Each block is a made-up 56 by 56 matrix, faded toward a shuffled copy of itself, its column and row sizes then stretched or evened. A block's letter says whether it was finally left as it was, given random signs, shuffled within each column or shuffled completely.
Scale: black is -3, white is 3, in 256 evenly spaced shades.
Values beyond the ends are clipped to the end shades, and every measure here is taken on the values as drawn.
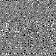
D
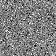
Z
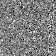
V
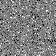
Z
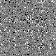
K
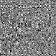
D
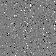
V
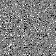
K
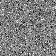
Z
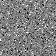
Z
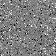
V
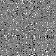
D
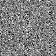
V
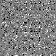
D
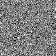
K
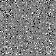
K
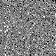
V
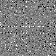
K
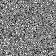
Z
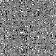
D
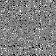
D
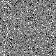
V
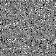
K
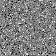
V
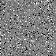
V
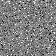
Z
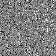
V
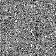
V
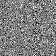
V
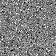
Z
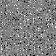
D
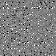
D
